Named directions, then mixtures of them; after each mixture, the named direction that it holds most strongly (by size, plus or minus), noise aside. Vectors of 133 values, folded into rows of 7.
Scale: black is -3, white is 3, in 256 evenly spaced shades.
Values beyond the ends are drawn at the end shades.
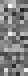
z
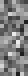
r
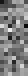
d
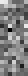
d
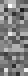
z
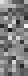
d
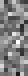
r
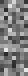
z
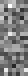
z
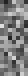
d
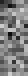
d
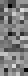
z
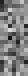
d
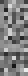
z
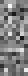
z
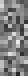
r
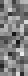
r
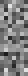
z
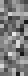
r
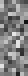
r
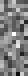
r
